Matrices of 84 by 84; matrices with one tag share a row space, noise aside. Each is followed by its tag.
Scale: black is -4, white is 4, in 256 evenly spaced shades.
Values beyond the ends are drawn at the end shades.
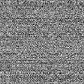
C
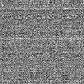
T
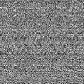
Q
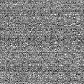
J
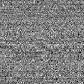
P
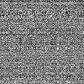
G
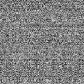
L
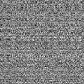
C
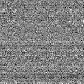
Q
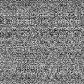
C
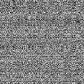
J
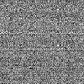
G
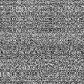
C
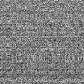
C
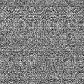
G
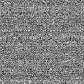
T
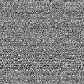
T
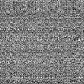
J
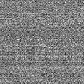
P
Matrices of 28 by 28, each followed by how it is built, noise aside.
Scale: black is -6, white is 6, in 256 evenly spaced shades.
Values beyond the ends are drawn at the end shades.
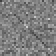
diagonal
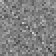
diagonal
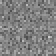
repeating columns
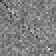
diagonal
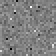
sparse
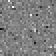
sparse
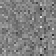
uneven columns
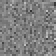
uneven columns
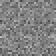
repeating columns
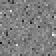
sparse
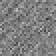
Hankel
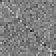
diagonal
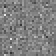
uneven columns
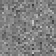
uneven columns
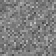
Hankel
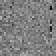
uneven columns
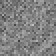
Hankel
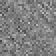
Toeplitz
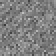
Hankel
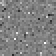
sparse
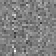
uneven columns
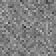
Toeplitz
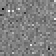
sparse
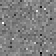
sparse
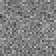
repeating columns
